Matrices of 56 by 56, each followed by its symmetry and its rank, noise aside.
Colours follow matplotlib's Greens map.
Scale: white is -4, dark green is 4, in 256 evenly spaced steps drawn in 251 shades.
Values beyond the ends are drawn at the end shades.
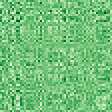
no symmetry, rank five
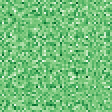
antisymmetric, rank six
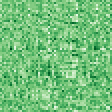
no symmetry, rank six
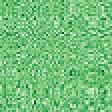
no symmetry, rank six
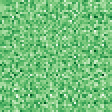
antisymmetric, rank six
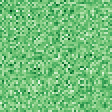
symmetric, rank seven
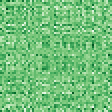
no symmetry, rank five
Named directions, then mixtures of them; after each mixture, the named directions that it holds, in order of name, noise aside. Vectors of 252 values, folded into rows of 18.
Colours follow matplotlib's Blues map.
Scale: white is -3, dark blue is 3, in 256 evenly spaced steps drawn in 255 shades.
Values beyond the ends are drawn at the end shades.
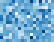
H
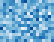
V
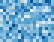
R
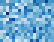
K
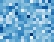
H.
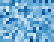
H, K.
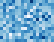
H, R, V.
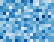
H, K, V.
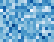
R.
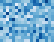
K, R, V.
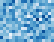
H, V.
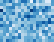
R.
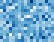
H, R, V.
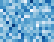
R.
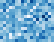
H, R, V.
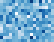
H.
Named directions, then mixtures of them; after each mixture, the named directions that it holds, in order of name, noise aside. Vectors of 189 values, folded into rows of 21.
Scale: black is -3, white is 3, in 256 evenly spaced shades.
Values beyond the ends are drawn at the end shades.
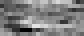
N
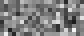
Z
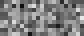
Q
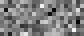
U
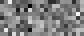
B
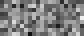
Q.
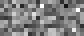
Q, U.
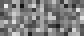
Q.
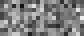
Q.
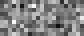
Q.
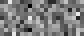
B, Z.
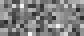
Q.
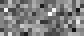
U.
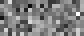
B.
